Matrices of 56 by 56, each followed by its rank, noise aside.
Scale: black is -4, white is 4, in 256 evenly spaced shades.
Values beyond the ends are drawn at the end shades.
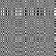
one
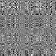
four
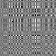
one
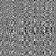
four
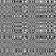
two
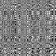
three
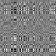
two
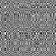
three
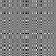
one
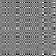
one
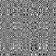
four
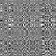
four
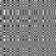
one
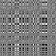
one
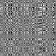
three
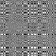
one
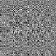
four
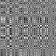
two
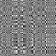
two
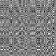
three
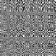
four
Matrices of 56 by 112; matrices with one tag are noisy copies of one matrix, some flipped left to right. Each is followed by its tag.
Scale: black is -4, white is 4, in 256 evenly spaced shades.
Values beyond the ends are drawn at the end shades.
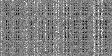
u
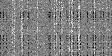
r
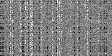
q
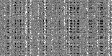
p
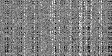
q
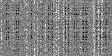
u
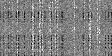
r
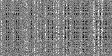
u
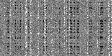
p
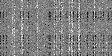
r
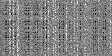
u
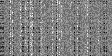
q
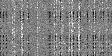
r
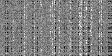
q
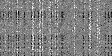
r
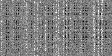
u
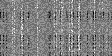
r
